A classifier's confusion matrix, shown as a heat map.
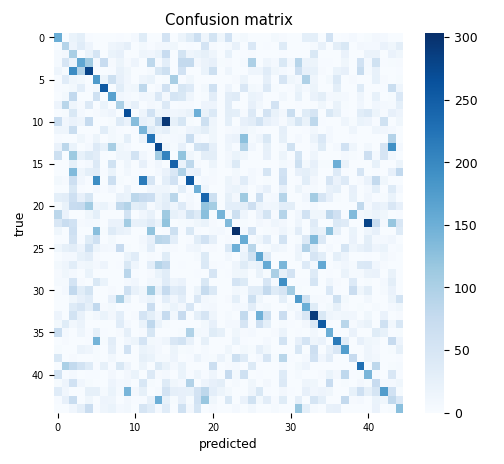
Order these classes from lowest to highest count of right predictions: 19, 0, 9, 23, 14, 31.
0, 31, 14, 19, 9, 23
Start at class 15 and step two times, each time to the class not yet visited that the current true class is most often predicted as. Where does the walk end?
5
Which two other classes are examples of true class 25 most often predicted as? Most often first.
23, 32
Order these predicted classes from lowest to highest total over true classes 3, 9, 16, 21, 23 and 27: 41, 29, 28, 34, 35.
28, 41, 34, 35, 29
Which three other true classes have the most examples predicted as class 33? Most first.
24, 19, 10
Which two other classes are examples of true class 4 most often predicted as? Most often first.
2, 3
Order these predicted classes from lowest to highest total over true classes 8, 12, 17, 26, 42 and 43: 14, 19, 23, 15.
23, 15, 14, 19
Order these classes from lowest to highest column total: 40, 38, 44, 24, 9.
38, 44, 40, 24, 9
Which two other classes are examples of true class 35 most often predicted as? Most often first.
17, 0
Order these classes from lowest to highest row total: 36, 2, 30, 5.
2, 5, 36, 30
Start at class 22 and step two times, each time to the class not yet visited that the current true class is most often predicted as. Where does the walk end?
37
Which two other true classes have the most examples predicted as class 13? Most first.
43, 14
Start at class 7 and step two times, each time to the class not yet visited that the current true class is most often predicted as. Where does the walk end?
14
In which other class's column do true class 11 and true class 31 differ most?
8
